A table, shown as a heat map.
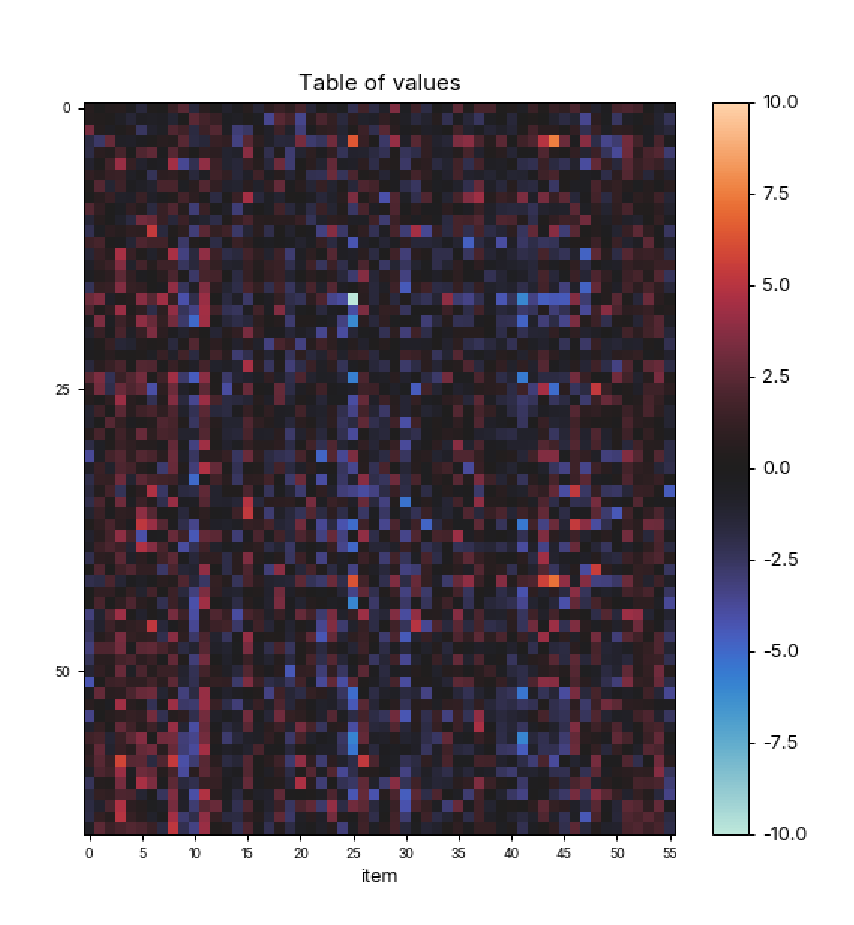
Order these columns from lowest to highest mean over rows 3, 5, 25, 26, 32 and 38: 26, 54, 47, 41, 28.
47, 41, 28, 54, 26
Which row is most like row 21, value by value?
1
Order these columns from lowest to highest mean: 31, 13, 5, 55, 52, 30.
30, 55, 13, 31, 52, 5
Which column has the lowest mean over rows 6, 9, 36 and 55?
10
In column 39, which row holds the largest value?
42
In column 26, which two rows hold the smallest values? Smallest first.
34, 36
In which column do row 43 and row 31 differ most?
25
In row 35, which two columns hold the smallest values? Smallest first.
30, 28
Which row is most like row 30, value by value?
49
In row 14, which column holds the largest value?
3
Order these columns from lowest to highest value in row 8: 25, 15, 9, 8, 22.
22, 8, 9, 25, 15
